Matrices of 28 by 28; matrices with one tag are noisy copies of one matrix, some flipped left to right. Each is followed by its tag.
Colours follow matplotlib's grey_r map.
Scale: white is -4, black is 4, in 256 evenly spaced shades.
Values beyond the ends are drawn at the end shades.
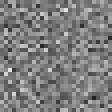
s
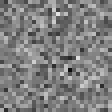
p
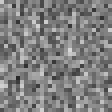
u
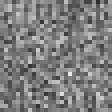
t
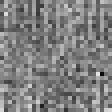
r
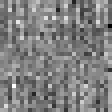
r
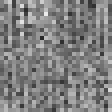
r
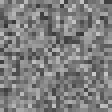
p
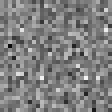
u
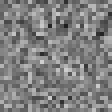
p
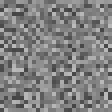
s
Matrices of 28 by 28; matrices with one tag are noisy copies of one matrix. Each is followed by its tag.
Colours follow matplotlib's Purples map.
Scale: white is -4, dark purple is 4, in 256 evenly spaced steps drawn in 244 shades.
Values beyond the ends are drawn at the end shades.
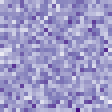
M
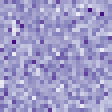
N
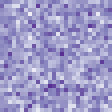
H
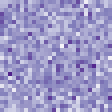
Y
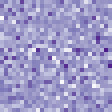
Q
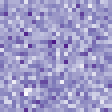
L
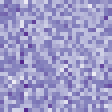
L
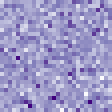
M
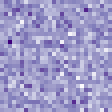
L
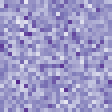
L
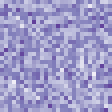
L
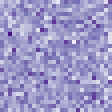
M
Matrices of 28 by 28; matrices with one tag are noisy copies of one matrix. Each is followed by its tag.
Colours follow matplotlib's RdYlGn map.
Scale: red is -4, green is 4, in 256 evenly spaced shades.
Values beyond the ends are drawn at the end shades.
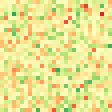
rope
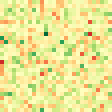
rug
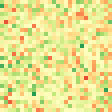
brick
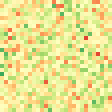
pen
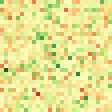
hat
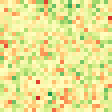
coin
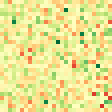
rug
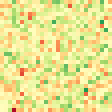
rope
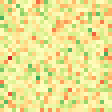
brick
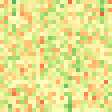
rope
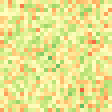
hat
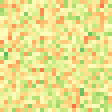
pen
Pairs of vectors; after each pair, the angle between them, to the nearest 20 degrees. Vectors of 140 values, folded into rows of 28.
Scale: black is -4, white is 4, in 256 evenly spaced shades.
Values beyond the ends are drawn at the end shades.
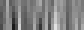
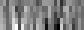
140 degrees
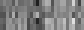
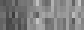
120 degrees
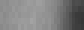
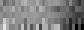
40 degrees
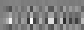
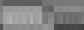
80 degrees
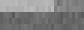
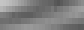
80 degrees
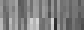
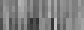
160 degrees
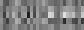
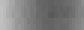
100 degrees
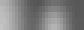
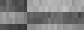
100 degrees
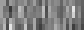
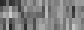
140 degrees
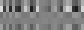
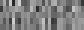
120 degrees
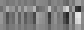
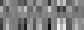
80 degrees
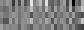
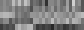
120 degrees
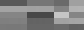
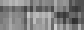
140 degrees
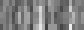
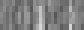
20 degrees
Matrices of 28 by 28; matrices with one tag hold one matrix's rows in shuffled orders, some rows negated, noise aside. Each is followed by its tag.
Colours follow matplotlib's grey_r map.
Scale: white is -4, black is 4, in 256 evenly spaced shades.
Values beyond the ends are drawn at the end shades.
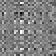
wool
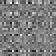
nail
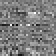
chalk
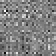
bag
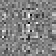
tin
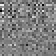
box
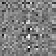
tin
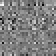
box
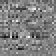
chalk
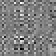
wool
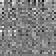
box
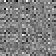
bag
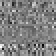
box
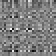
nail
